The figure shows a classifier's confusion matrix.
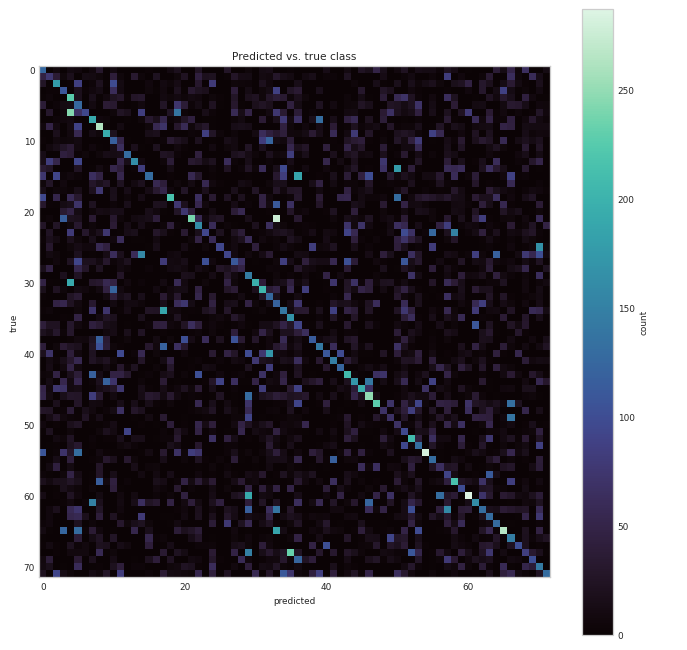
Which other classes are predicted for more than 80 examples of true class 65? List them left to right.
3, 5, 33, 53
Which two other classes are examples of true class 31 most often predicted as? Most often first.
10, 37
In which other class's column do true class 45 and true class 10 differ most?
32
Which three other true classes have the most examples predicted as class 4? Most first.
6, 30, 23
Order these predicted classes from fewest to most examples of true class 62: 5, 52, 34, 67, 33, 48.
34, 67, 48, 5, 52, 33
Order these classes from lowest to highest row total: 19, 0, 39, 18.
0, 19, 39, 18
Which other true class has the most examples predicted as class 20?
38
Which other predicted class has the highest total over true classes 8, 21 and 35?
33
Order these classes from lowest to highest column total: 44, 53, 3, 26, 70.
26, 3, 44, 53, 70
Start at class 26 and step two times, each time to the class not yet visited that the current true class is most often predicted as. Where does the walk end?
50
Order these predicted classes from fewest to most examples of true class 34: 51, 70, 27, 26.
27, 26, 70, 51
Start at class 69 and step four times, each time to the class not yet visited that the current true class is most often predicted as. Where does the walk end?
39
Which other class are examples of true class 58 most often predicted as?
8
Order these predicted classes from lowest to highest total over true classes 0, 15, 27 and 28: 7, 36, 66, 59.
59, 7, 66, 36
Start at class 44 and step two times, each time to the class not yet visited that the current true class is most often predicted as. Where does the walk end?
29
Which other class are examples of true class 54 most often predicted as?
5
